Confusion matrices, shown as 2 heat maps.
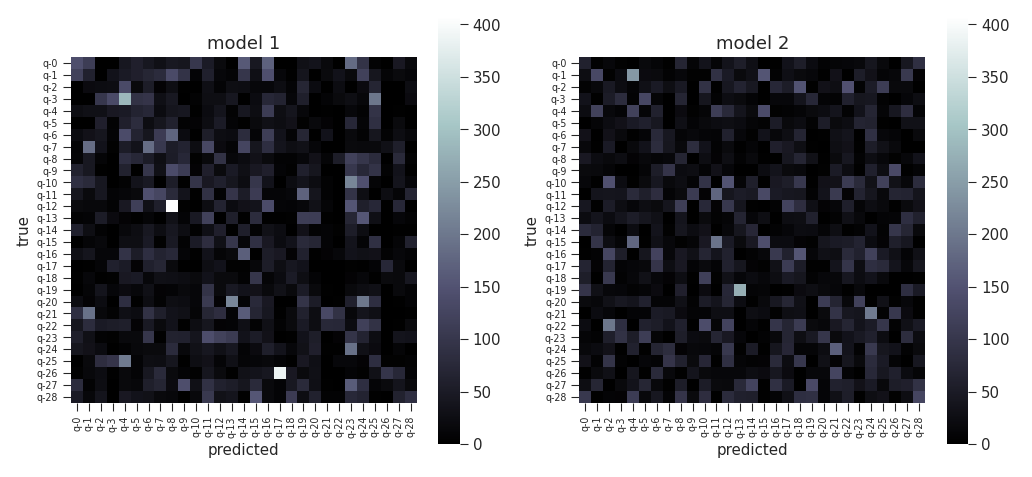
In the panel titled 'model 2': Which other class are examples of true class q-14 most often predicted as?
q-26
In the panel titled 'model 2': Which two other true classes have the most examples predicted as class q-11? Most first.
q-15, q-4
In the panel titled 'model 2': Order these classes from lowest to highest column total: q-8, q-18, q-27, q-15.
q-15, q-27, q-8, q-18
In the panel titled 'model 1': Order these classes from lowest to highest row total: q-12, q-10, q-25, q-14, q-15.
q-14, q-25, q-15, q-10, q-12
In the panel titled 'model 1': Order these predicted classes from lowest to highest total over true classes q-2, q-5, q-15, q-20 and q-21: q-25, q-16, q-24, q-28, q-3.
q-3, q-28, q-16, q-24, q-25
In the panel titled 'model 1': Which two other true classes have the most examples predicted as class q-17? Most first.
q-26, q-3
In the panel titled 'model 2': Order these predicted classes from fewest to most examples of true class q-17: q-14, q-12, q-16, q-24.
q-14, q-16, q-12, q-24
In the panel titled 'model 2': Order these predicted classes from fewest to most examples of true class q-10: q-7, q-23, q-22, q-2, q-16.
q-7, q-16, q-23, q-22, q-2
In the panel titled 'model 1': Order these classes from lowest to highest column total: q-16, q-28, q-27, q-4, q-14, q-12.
q-28, q-27, q-12, q-14, q-16, q-4
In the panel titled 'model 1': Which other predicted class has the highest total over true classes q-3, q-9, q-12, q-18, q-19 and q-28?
q-8
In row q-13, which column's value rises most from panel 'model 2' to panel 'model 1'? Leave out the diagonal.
q-24
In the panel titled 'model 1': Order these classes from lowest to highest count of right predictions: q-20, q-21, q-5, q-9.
q-20, q-5, q-9, q-21
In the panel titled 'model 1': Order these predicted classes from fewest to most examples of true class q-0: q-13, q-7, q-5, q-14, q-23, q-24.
q-13, q-7, q-5, q-24, q-14, q-23
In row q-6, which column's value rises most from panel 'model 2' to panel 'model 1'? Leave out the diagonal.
q-8
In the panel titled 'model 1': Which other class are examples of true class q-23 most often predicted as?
q-11
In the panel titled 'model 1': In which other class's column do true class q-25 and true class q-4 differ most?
q-16
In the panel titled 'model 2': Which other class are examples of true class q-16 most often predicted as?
q-18
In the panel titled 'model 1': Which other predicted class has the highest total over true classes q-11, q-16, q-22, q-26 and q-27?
q-17
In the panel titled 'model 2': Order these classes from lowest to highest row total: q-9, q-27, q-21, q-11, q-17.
q-9, q-21, q-17, q-27, q-11
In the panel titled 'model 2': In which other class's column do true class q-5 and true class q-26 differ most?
q-21
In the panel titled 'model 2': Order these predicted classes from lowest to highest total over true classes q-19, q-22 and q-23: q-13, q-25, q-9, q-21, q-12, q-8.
q-9, q-21, q-25, q-8, q-12, q-13
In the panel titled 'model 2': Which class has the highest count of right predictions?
q-11
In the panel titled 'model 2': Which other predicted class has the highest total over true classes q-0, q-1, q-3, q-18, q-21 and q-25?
q-24
